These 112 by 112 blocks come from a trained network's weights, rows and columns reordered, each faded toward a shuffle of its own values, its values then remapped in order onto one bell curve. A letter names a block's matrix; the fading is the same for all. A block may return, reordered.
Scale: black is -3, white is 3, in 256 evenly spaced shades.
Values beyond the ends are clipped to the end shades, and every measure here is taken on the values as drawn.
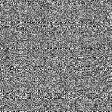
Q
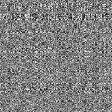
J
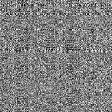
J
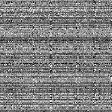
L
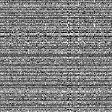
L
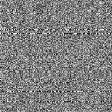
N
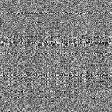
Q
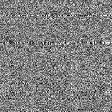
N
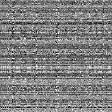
L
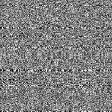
N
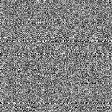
Q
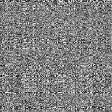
Q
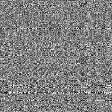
Q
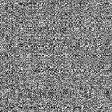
N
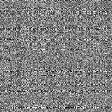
J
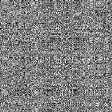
J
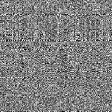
Q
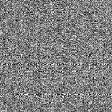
N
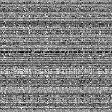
L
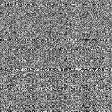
Q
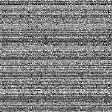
L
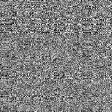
Q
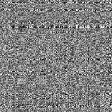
Q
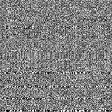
N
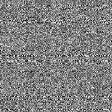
Q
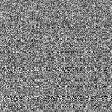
N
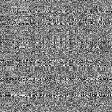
J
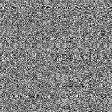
N
